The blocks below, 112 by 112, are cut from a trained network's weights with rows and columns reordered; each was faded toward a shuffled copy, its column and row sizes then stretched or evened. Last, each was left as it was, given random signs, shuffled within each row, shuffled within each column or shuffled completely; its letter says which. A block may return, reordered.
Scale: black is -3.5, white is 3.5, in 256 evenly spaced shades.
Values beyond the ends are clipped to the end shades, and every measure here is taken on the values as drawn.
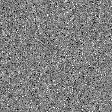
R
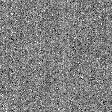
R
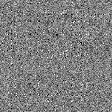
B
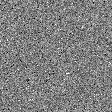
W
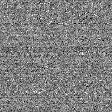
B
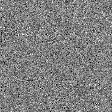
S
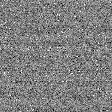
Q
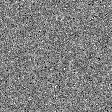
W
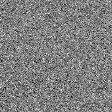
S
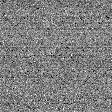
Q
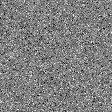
W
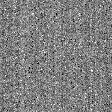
R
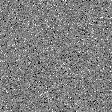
W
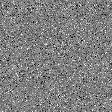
Q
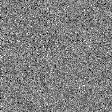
S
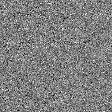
S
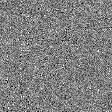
S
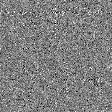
S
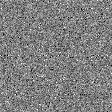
Q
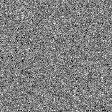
S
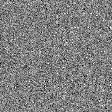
S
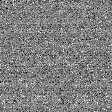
Q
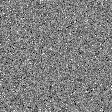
W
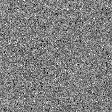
S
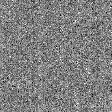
R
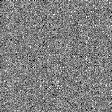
B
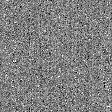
R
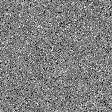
W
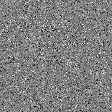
Q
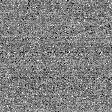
Q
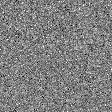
W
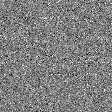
Q
